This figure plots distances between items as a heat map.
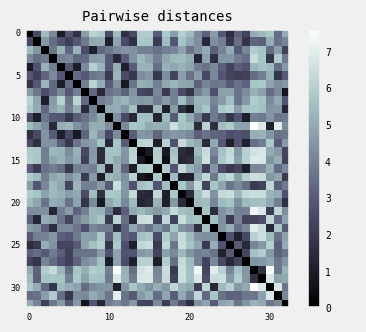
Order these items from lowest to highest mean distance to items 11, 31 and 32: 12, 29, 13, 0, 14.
12, 14, 13, 0, 29
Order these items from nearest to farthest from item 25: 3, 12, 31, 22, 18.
22, 12, 31, 18, 3
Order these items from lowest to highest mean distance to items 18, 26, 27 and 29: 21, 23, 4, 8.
4, 8, 23, 21
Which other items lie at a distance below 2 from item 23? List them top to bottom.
3, 11, 21, 30
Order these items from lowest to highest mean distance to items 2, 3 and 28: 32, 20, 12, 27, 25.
32, 27, 12, 25, 20
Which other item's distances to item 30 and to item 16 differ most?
13
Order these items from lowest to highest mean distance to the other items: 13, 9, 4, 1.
1, 13, 4, 9
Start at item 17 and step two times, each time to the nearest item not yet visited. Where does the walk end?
14
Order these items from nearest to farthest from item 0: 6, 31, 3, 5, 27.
6, 27, 5, 31, 3
